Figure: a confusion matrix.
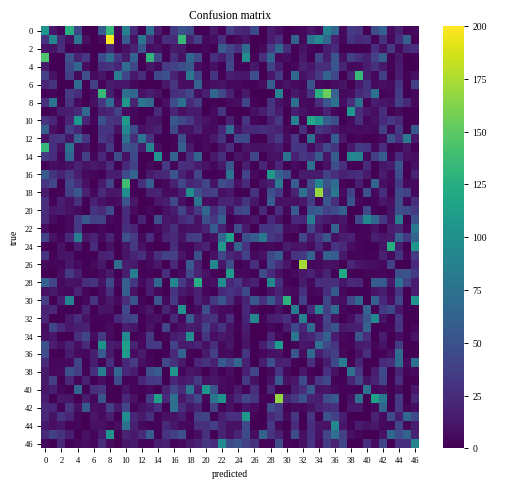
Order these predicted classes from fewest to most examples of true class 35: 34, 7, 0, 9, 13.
9, 13, 0, 34, 7
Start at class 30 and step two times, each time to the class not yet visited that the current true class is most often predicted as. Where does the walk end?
22
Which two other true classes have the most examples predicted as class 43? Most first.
24, 45
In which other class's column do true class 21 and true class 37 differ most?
40
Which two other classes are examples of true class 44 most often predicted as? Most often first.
36, 10
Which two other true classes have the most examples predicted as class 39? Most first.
5, 14
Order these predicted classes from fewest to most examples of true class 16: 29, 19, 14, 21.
21, 14, 19, 29
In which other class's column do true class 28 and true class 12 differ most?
19
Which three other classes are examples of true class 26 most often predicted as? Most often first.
32, 21, 9
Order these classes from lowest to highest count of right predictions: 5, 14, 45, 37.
5, 45, 37, 14
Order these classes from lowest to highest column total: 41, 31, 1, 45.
45, 1, 41, 31
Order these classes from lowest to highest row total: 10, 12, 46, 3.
46, 12, 10, 3
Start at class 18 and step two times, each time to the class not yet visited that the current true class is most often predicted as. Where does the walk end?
10
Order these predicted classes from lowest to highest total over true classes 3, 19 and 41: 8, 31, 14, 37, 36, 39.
37, 31, 8, 39, 36, 14
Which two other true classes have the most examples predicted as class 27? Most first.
23, 45
